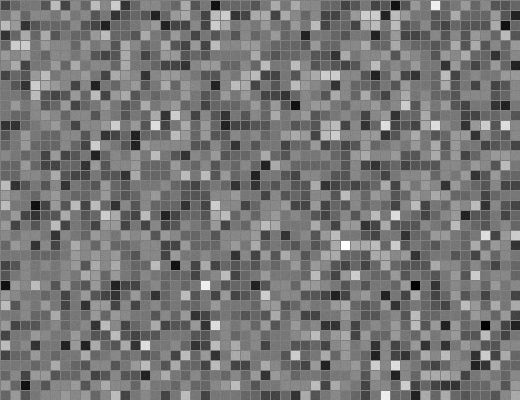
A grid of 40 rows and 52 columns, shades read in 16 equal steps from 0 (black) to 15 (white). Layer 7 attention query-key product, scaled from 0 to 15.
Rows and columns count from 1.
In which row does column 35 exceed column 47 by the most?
25
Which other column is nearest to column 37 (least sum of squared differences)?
2
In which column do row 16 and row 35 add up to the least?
7
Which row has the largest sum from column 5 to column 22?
13
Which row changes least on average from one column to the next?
20
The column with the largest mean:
46
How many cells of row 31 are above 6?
32
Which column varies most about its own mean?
40
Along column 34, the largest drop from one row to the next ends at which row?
9
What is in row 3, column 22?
12
